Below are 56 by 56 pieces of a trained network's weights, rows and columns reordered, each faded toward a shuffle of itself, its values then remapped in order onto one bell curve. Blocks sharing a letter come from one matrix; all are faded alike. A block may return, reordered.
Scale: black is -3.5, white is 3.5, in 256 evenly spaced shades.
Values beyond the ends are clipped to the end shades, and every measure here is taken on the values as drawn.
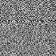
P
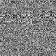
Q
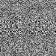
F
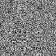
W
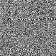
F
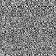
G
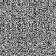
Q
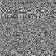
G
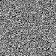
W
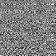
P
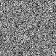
W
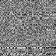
G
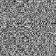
P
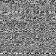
G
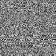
Q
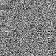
W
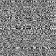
G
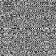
G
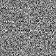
F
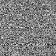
Q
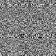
P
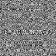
P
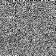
F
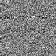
W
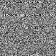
Q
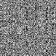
Q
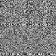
P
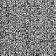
Q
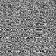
P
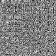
Q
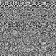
G
